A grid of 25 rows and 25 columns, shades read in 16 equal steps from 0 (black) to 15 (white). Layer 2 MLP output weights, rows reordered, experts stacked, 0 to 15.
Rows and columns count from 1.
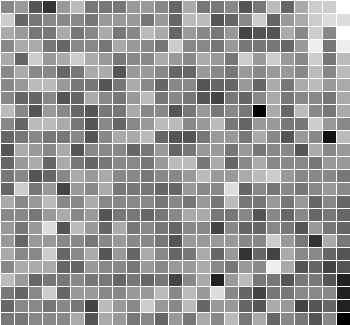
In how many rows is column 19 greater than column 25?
11
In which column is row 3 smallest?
18
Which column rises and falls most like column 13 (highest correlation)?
3
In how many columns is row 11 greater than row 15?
11
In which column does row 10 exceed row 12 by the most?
13
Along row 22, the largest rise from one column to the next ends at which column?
17
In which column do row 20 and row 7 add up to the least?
8
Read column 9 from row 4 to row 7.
10 7 5 7
